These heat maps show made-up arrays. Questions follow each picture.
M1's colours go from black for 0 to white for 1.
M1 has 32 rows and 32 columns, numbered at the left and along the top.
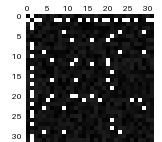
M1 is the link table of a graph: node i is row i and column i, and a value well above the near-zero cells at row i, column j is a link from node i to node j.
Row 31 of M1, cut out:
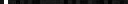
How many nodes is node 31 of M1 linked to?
1
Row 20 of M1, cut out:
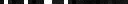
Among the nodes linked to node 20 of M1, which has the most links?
node 1
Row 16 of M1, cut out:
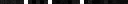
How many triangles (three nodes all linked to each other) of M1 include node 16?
2
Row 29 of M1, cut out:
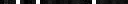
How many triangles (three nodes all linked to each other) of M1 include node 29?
3
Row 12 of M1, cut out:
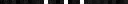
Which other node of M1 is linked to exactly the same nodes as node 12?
node 6
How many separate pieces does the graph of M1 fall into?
3
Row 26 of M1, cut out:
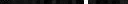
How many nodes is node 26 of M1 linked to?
1
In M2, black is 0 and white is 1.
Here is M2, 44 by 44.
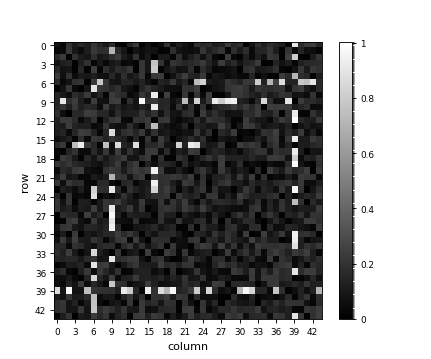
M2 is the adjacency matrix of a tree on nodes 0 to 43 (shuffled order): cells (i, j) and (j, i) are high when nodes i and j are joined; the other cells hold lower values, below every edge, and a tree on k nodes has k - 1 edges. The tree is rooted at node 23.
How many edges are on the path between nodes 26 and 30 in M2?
4
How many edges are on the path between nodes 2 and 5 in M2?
2
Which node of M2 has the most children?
39
